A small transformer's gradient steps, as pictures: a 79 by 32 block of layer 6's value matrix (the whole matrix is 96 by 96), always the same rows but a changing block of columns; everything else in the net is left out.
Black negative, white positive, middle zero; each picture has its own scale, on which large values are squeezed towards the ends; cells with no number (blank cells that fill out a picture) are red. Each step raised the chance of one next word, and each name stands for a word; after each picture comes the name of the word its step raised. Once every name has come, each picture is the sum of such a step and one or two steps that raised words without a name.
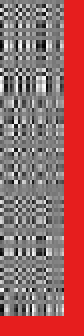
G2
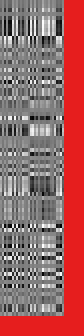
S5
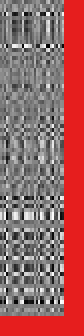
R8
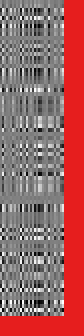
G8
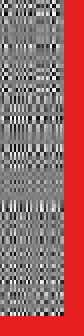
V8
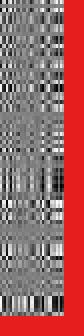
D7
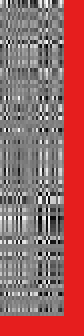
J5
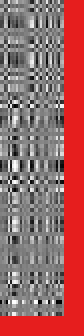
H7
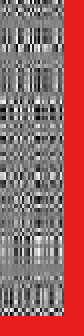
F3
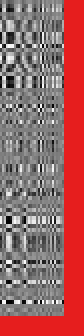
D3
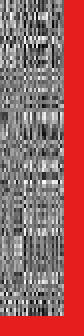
H7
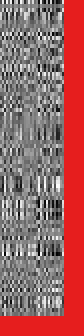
D7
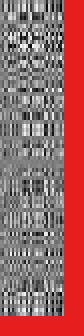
D3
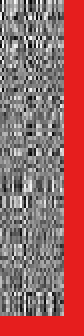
D7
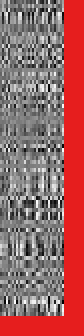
D7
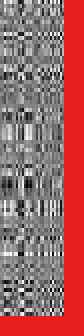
V8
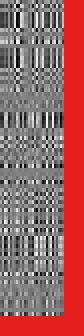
H7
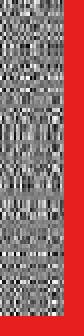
V8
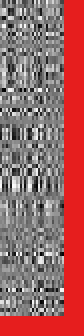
G8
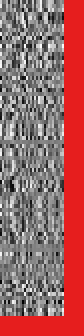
H7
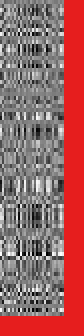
J5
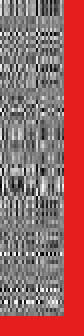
D3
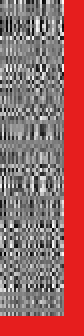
S5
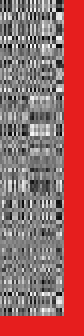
D7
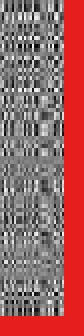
D3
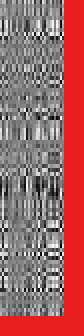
S5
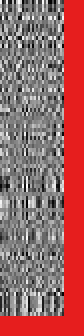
D7
